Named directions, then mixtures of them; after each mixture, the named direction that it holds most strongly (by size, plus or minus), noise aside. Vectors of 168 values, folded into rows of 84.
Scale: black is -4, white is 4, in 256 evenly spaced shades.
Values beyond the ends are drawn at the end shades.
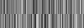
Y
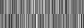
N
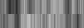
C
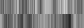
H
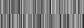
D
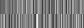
Y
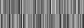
D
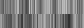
H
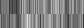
C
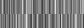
Y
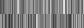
N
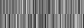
Y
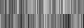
H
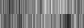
H
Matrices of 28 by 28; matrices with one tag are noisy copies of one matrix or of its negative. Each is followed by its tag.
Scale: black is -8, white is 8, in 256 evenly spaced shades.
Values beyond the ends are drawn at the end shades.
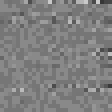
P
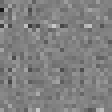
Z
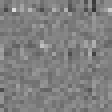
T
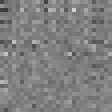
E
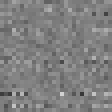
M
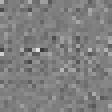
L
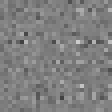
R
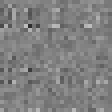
Z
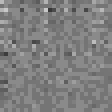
E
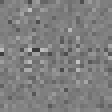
L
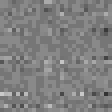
M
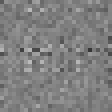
L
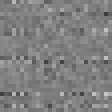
M
